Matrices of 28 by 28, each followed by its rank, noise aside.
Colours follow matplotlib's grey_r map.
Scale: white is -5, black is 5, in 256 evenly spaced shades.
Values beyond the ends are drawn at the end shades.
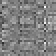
two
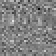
four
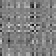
two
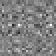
four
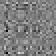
four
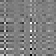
one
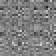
three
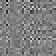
two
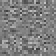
four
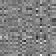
three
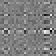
one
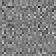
four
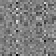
three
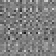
three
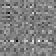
three
